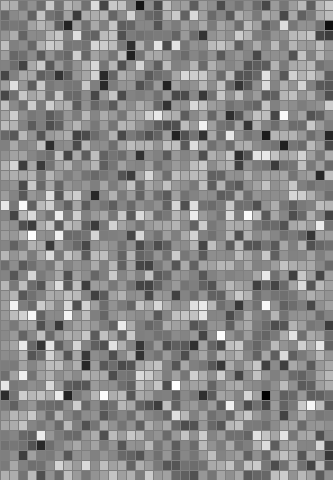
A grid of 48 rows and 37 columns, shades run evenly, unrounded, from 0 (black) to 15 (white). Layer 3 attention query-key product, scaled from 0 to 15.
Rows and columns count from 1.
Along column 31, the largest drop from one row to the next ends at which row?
17
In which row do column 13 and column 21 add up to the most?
44
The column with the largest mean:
34
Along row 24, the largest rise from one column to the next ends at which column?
16
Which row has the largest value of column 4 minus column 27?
24
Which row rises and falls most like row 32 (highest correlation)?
42
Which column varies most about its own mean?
30
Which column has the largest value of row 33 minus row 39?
14
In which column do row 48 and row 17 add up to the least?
5
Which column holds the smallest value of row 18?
36
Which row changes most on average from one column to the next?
22
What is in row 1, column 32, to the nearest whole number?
7
